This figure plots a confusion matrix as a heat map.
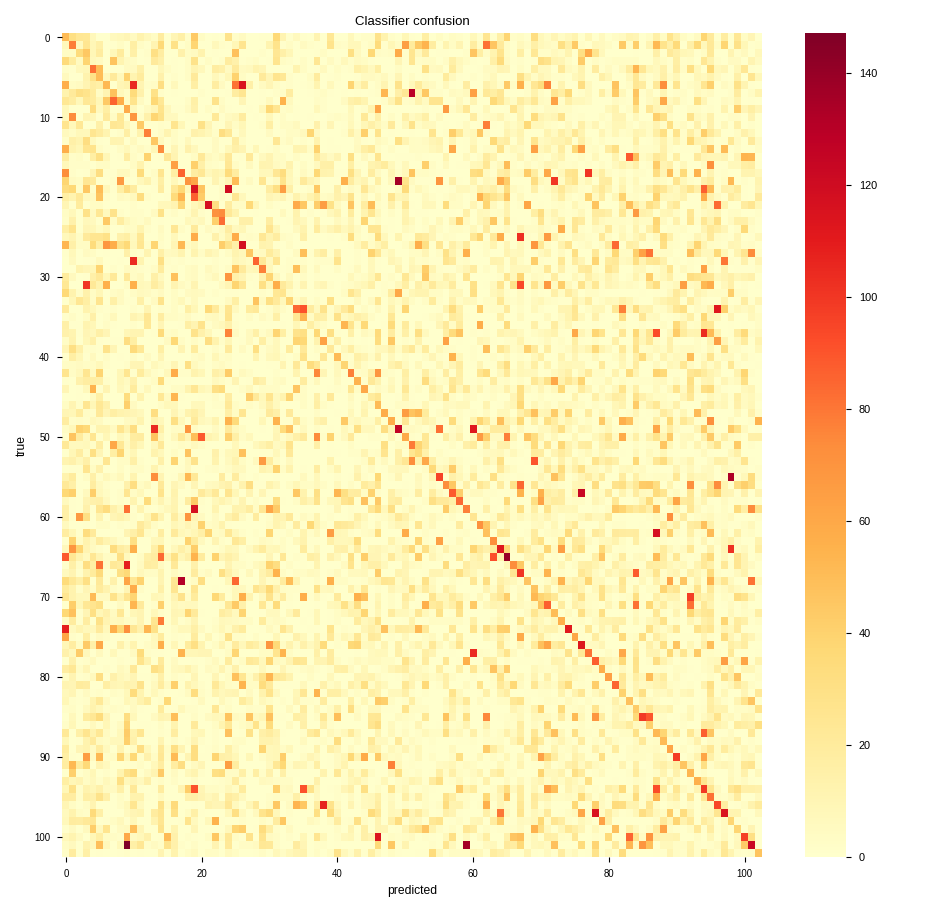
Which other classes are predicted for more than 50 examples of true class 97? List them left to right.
64, 76, 78
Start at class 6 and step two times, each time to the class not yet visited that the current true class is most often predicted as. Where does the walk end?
81
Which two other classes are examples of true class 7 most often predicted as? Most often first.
51, 60
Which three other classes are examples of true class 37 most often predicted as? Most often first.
94, 87, 24
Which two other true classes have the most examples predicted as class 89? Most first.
60, 68
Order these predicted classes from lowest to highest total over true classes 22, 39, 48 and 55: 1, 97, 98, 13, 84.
97, 1, 13, 84, 98
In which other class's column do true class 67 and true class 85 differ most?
86
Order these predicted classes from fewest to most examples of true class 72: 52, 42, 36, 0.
36, 42, 52, 0
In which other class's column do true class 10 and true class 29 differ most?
1
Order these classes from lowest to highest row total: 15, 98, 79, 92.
79, 92, 15, 98
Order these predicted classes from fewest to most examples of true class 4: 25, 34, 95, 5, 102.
102, 34, 25, 95, 5
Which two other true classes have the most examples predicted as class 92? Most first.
70, 71
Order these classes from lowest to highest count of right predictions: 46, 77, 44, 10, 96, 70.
70, 46, 44, 10, 77, 96
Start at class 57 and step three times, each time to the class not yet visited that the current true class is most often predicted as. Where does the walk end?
24
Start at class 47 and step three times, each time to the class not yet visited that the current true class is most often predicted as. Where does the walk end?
19
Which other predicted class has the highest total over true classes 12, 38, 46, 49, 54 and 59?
9
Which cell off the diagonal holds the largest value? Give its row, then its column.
101, 9
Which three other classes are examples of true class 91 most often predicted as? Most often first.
48, 24, 1
